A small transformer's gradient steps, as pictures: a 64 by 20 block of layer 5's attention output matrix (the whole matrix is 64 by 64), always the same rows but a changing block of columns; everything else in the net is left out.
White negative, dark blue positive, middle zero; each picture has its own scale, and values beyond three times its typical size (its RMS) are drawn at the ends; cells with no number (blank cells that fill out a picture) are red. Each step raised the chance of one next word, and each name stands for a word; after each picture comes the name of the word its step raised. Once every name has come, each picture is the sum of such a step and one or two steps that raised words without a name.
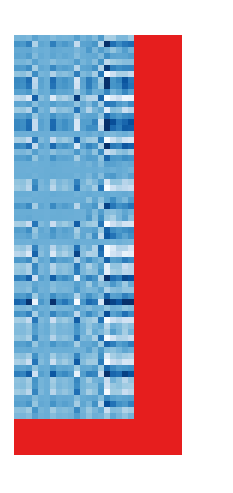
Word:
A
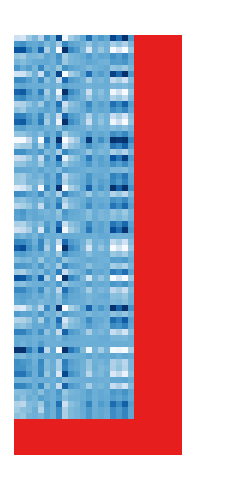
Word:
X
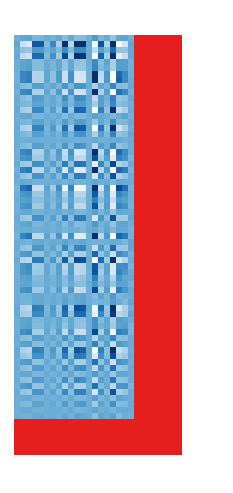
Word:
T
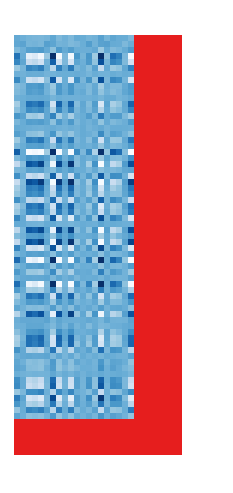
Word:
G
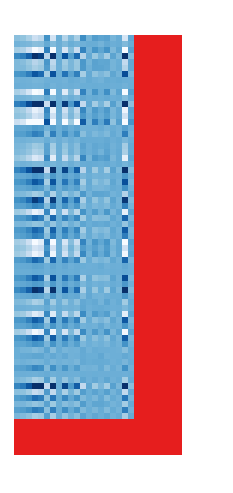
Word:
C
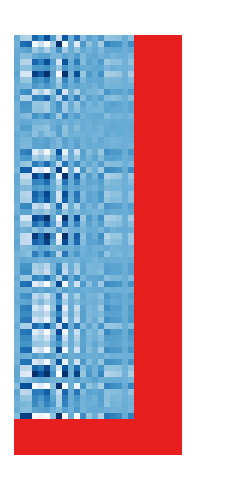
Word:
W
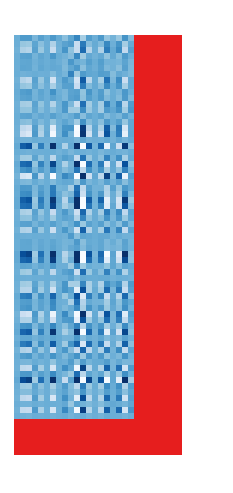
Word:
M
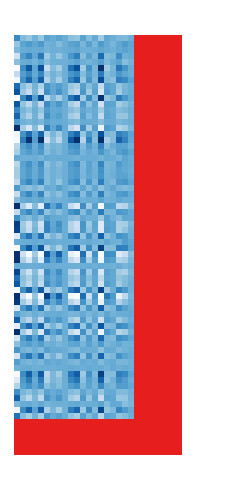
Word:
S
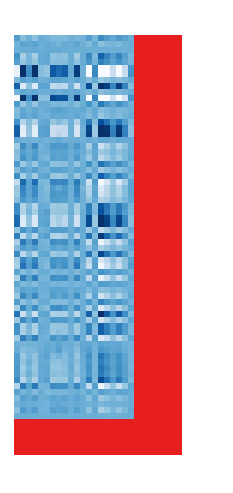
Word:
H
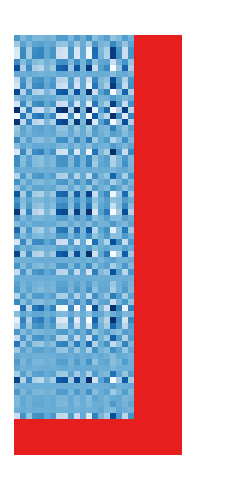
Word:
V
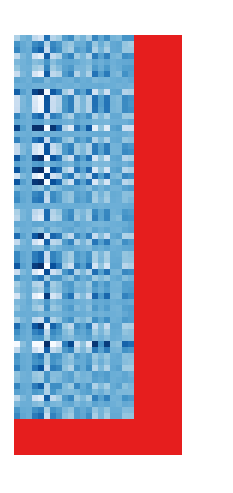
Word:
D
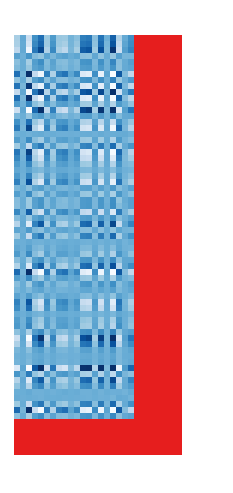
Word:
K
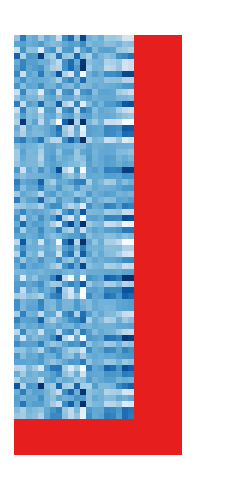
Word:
C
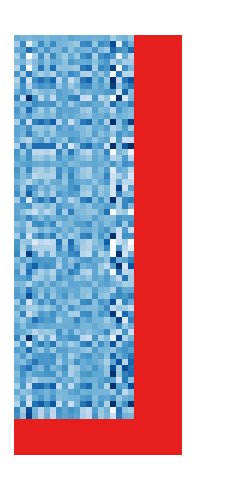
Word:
A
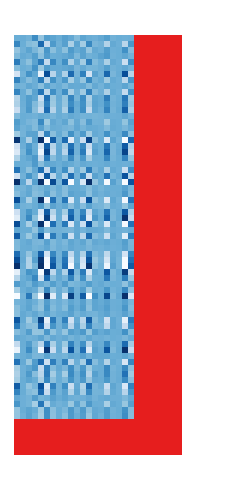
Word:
D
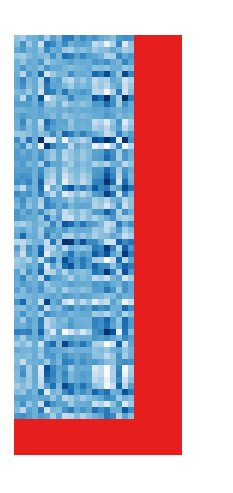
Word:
A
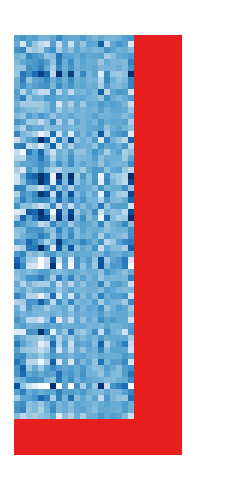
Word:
W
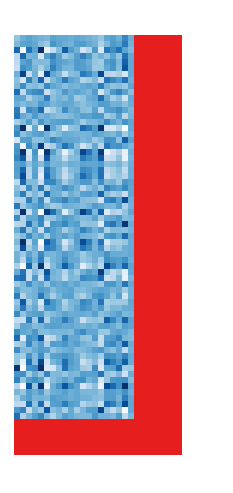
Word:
K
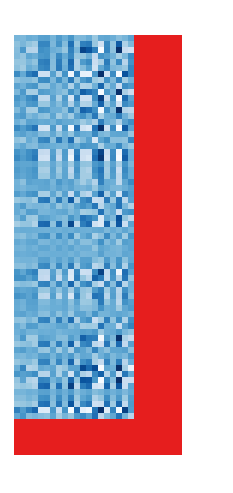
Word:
K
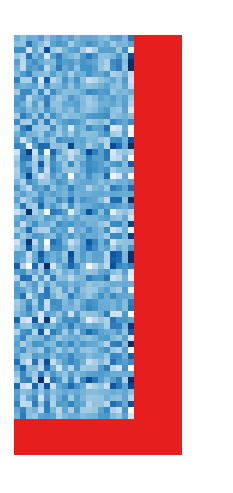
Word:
M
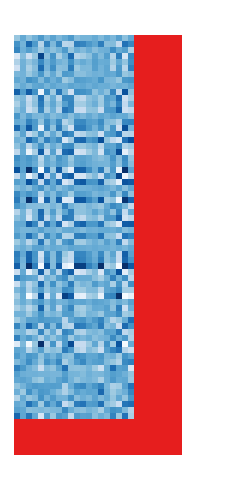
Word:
D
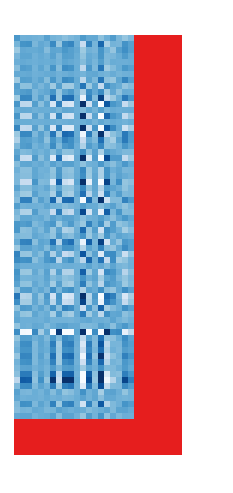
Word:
S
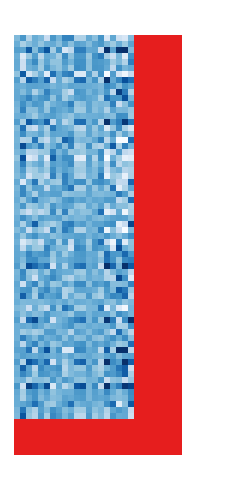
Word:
X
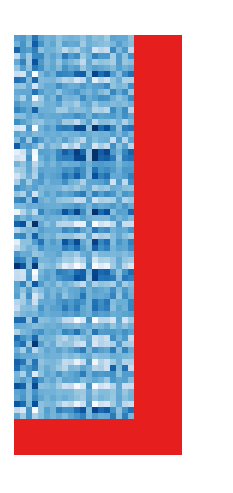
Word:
K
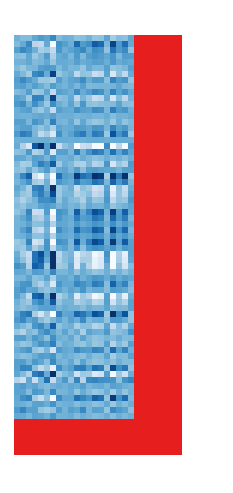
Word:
M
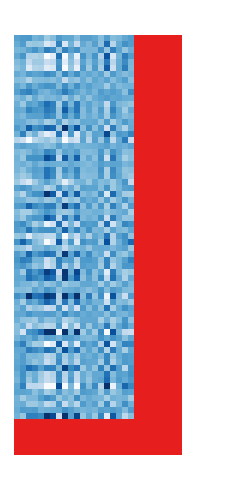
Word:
S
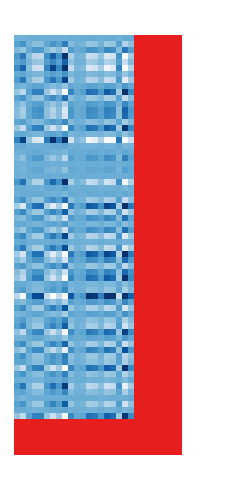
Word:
S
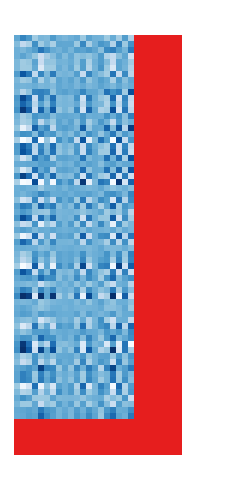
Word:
D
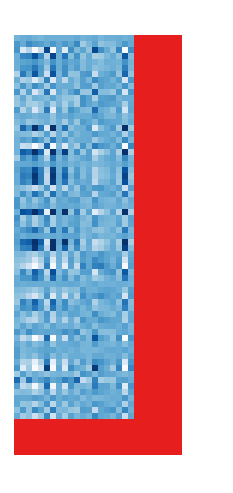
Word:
K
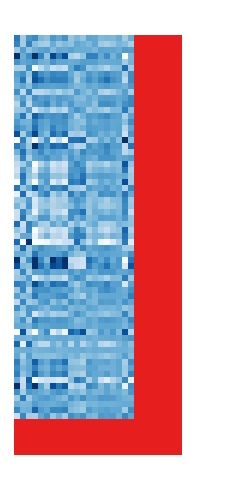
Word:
G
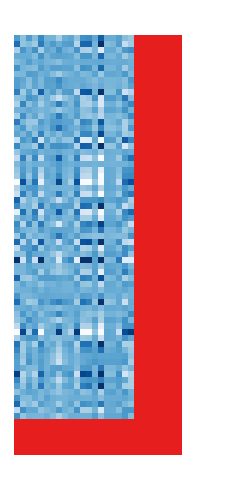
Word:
A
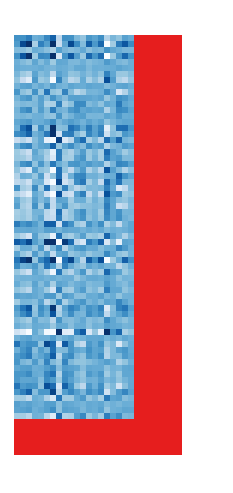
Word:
T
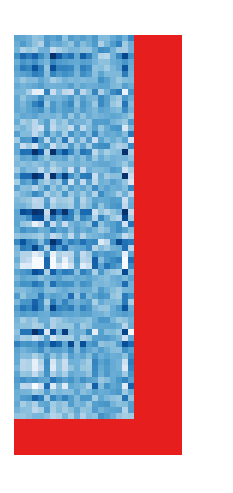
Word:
D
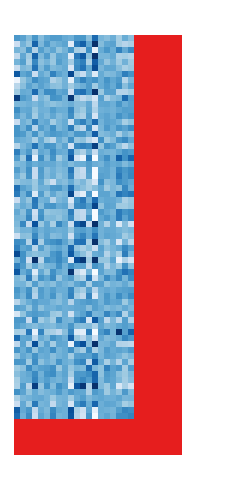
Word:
A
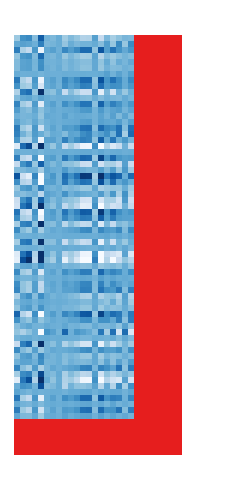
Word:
M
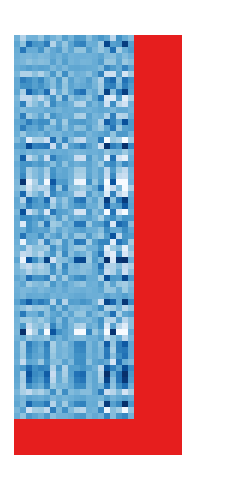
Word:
A
